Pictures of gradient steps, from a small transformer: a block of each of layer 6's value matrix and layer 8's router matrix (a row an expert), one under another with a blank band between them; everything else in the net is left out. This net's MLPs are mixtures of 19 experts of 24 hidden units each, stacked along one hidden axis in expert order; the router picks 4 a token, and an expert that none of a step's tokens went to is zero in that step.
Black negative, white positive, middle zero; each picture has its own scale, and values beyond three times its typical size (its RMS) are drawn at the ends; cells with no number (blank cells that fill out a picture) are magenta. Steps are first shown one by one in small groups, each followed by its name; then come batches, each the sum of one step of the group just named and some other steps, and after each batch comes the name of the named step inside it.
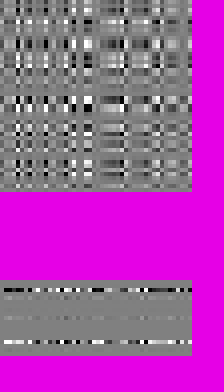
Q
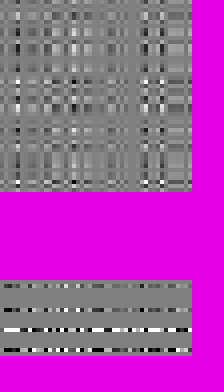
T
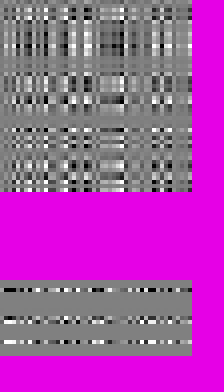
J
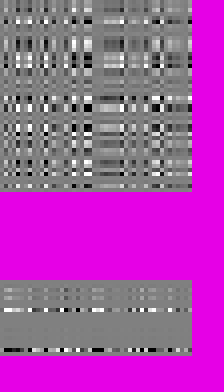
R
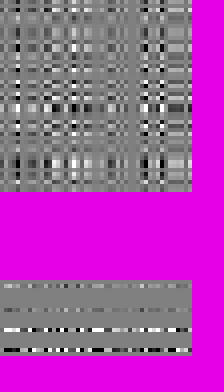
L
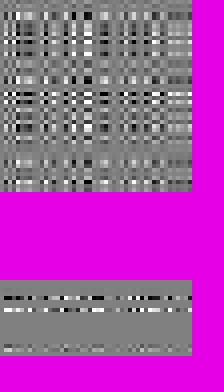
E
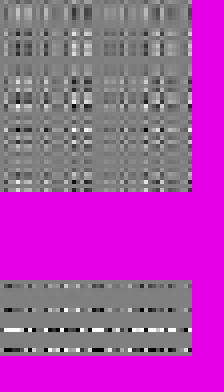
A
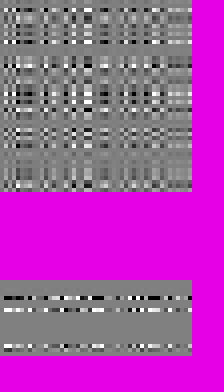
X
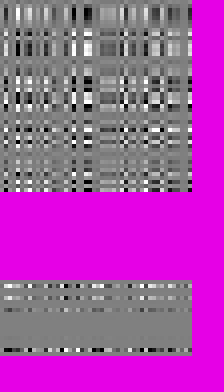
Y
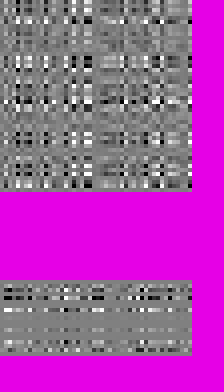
Q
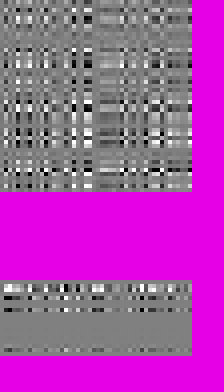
Y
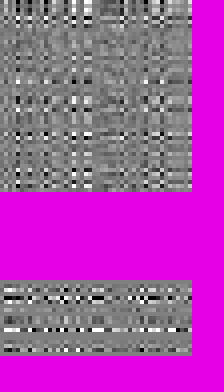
T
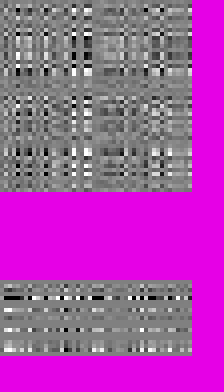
L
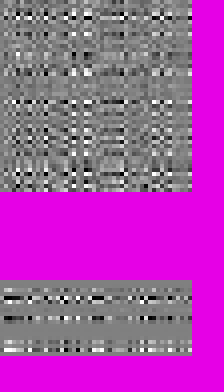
J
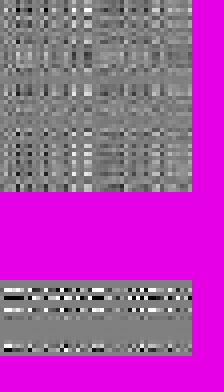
X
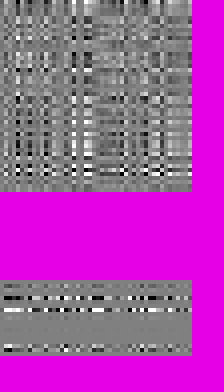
R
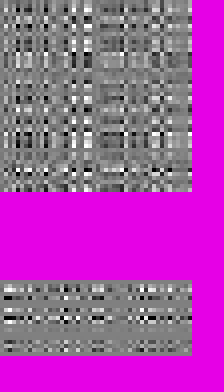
R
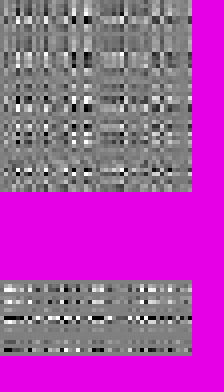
R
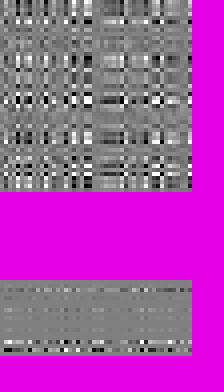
Q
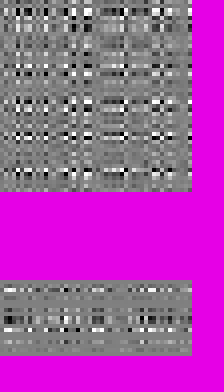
Q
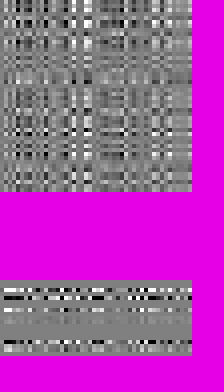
E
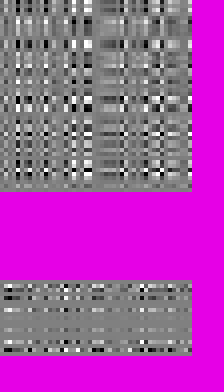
Q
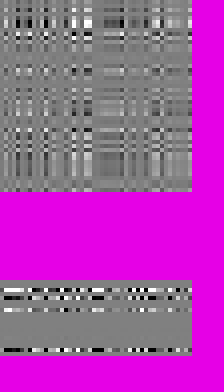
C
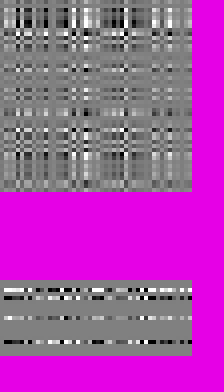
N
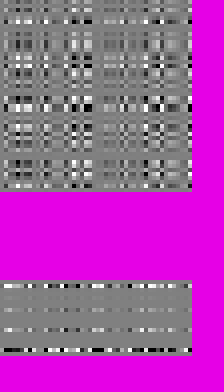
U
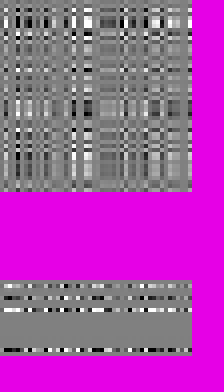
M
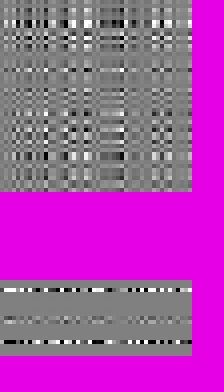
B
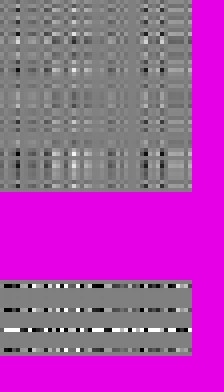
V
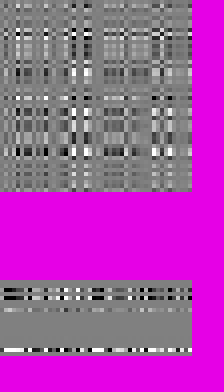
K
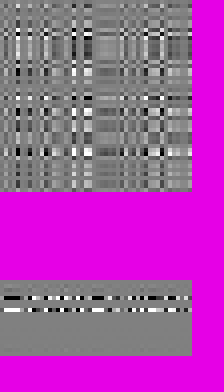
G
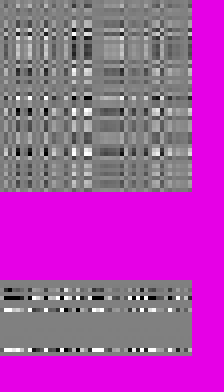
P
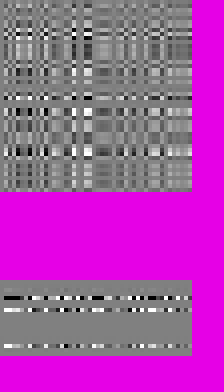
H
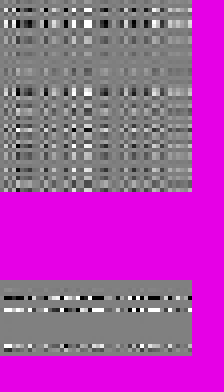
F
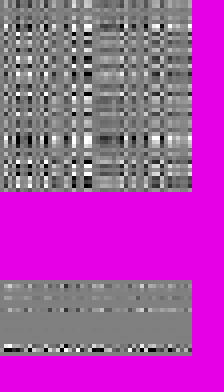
M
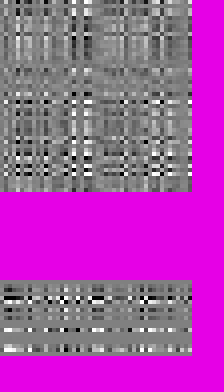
K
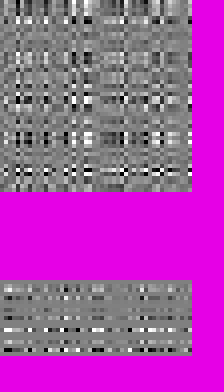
U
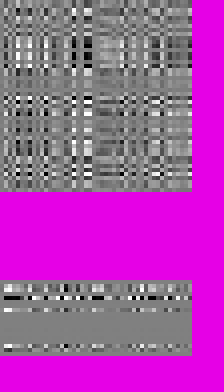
H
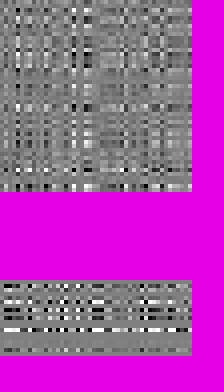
V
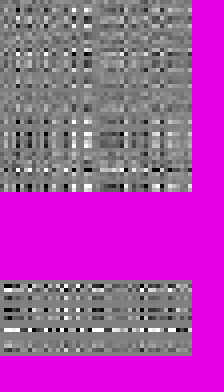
V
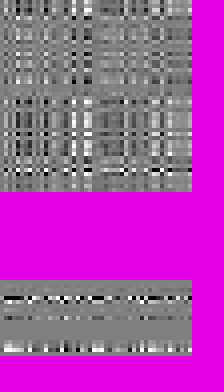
K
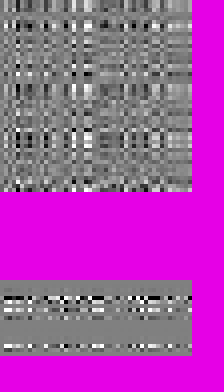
F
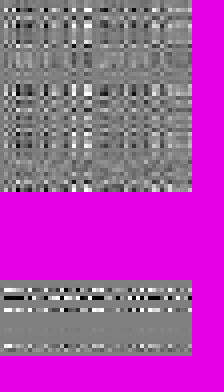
F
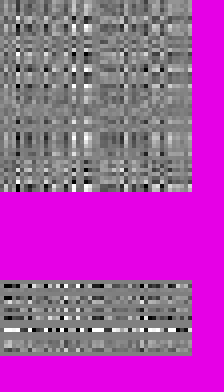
V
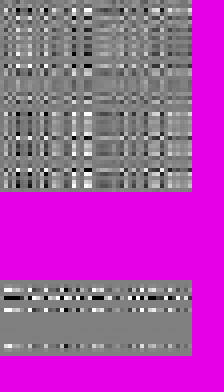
H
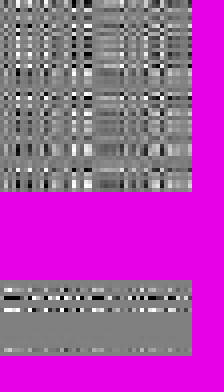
G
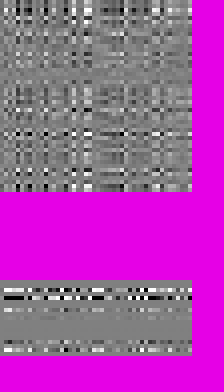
N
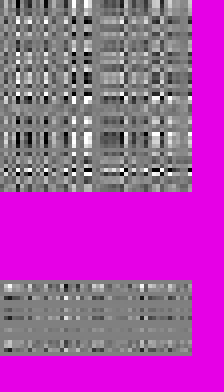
U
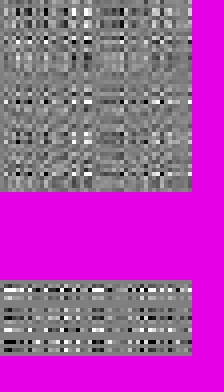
B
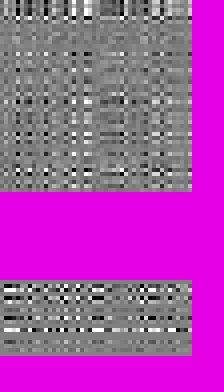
V
